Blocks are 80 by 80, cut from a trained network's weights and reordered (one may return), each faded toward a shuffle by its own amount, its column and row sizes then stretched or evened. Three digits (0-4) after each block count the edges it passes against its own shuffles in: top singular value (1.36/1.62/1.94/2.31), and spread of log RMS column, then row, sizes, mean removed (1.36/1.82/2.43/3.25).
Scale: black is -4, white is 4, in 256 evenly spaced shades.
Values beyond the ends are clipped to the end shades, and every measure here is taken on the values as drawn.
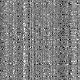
4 2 3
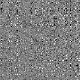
2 3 3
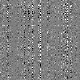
2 4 2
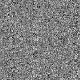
1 2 0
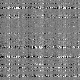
4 1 4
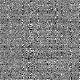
2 3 0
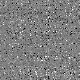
0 2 2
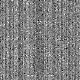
4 0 2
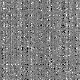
3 3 2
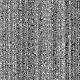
4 2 2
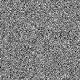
1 0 0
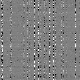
2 4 1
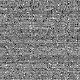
2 1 0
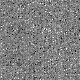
0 1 0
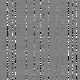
3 4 0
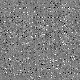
0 0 2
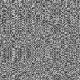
4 2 2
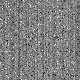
2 0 0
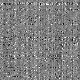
3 1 3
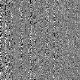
1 4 0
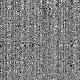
3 0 2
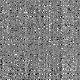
2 1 3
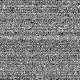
3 0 1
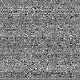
2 1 2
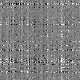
4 2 4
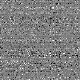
1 1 3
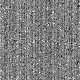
3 0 0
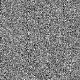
1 2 0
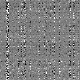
2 4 2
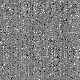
1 0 1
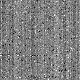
3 0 1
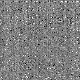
1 0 2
